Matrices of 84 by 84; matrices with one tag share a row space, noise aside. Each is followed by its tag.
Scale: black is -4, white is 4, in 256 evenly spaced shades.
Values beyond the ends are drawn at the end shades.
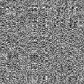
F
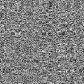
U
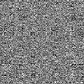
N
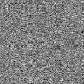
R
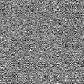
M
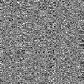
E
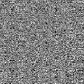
N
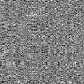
F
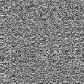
M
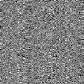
E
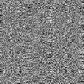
E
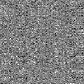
N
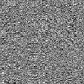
F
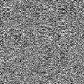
U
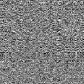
M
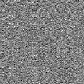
F
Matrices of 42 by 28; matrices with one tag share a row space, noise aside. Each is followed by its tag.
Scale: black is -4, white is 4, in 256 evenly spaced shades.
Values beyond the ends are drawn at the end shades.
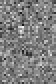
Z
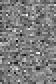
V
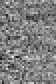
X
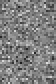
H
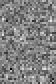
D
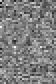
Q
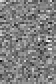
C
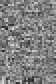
X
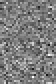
C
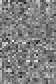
H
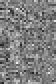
X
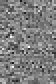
X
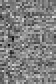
X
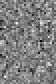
C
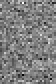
Z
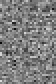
Q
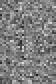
Z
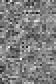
X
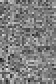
X
